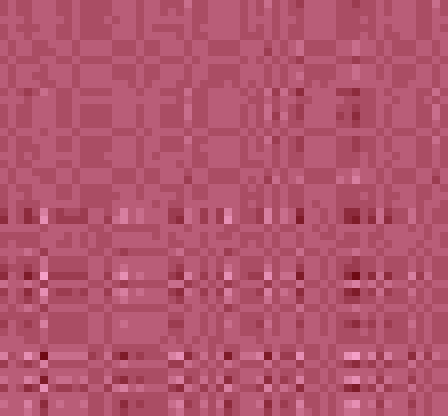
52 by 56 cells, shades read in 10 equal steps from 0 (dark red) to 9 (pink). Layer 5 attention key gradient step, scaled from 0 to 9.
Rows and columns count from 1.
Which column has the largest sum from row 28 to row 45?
6
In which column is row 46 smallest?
45
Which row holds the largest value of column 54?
35
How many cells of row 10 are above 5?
2
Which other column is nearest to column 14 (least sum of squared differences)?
9
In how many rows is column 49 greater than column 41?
13
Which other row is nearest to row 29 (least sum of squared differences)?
44
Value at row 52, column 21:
4
